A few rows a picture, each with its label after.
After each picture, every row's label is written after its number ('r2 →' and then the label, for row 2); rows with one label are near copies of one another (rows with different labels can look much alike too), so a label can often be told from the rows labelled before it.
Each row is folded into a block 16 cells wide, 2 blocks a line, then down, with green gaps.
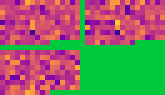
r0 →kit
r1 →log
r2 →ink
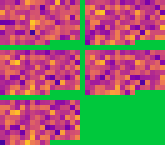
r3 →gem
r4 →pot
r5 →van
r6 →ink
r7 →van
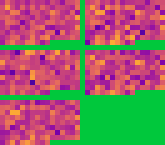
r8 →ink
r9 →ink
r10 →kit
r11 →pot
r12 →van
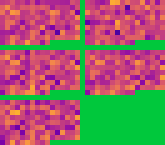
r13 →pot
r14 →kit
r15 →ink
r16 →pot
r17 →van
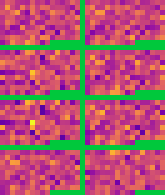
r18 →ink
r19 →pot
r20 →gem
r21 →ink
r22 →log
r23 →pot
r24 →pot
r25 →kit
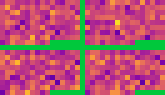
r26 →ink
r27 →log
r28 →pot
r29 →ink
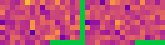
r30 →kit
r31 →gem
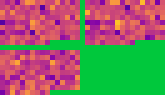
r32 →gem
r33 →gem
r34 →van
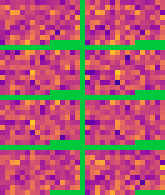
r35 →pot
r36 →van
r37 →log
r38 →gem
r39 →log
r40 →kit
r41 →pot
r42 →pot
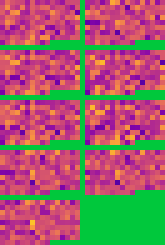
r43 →ink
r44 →gem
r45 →van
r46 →pot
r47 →van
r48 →ink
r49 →kit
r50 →gem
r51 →log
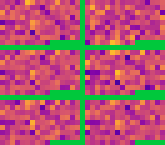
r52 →gem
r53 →ink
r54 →gem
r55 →gem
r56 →log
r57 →gem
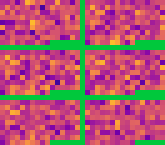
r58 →gem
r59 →ink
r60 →ink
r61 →pot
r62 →van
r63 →log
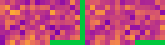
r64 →van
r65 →ink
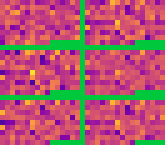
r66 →van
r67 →log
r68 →log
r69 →gem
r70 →gem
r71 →log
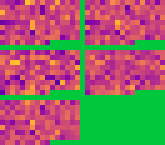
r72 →kit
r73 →gem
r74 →van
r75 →ink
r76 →log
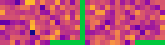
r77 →kit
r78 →ink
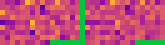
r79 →kit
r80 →log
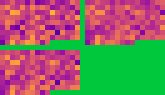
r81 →van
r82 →pot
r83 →pot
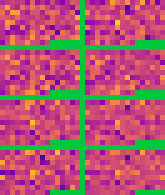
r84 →pot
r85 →log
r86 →ink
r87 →ink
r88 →log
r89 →log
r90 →gem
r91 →gem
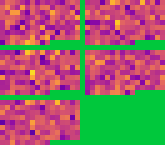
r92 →ink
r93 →gem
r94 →log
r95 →ink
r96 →kit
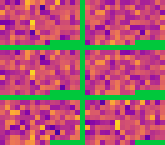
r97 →log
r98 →van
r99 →log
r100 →van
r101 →ink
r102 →log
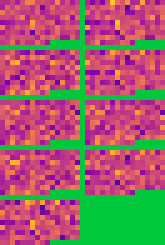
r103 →gem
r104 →log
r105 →van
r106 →log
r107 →pot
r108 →pot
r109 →pot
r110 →gem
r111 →log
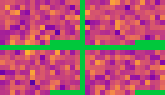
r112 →ink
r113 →gem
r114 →kit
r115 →van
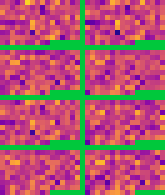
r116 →kit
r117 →kit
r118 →van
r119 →ink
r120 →kit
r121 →pot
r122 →pot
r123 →van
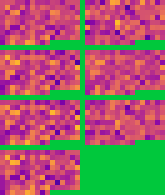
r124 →ink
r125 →gem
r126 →pot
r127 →pot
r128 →pot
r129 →log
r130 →ink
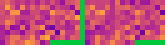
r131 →ink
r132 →pot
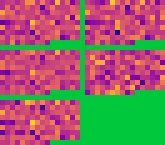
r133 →gem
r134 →kit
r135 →gem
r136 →ink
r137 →gem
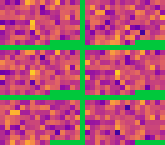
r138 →log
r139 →ink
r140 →gem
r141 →log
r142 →van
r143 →kit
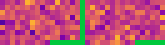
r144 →gem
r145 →ink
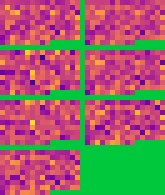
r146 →pot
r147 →pot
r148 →kit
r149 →pot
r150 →log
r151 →van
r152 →van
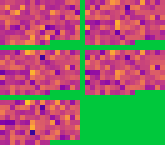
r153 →ink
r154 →gem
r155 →gem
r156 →gem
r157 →kit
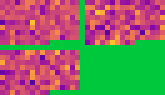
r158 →log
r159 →van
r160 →kit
